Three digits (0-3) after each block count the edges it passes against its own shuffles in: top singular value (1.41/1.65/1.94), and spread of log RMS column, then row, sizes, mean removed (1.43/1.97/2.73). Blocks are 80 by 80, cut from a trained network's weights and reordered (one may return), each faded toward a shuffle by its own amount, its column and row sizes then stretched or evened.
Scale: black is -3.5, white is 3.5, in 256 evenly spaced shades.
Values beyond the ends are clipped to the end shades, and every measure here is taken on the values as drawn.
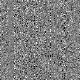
0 3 0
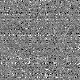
1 1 2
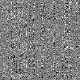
1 3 1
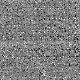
0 1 1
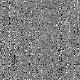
0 3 2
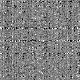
2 1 2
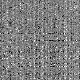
3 1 2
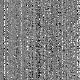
3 3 0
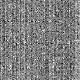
3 0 1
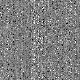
1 2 0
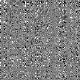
0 3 2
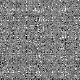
2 2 0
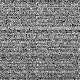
3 0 0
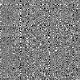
2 3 2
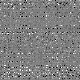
1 1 3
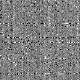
2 1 2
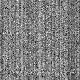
3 0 0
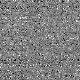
0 0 2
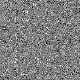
0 2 1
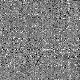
0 0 2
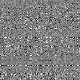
2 2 3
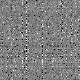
1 2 1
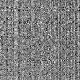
3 0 1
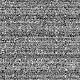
3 1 1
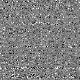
0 1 3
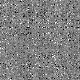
0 1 2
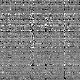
3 2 3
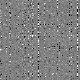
2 3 1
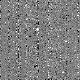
0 3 1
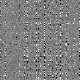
2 3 1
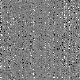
0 3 1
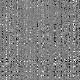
2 3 2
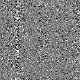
0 3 1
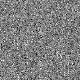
0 1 0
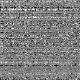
3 1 3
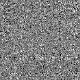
1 1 1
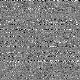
0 0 3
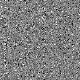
0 2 1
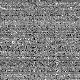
2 0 2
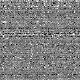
2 1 3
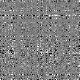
1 3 3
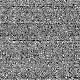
2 0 1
